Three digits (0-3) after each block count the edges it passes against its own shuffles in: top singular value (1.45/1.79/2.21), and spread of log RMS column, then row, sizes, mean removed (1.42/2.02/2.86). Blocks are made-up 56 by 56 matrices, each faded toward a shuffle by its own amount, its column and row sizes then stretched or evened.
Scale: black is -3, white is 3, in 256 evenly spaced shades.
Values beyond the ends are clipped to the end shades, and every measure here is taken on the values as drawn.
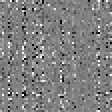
0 3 1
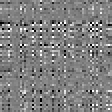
3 3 3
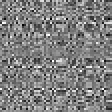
3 0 3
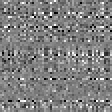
3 1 3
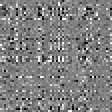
3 2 3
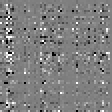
0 3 3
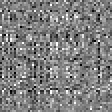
3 2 2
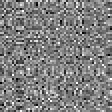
3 1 0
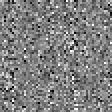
2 2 0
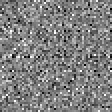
1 0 1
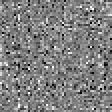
1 2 1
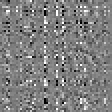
3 3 2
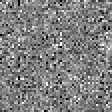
1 1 1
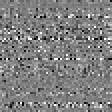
2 0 3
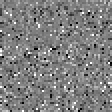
0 0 1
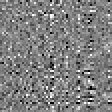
3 2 1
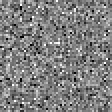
0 1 0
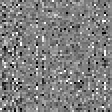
2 2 0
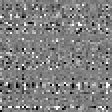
2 2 3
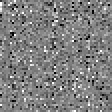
0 2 1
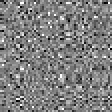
3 1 1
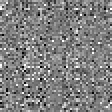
2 2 1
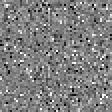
1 1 0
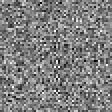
2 1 0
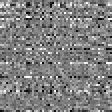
3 1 3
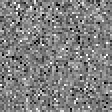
0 0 0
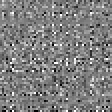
0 2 3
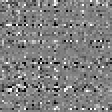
2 2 3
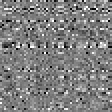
3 0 3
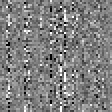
2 3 0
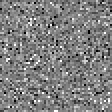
0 0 1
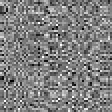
3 1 0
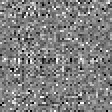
2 1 2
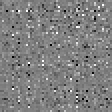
0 2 1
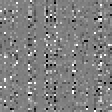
2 3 1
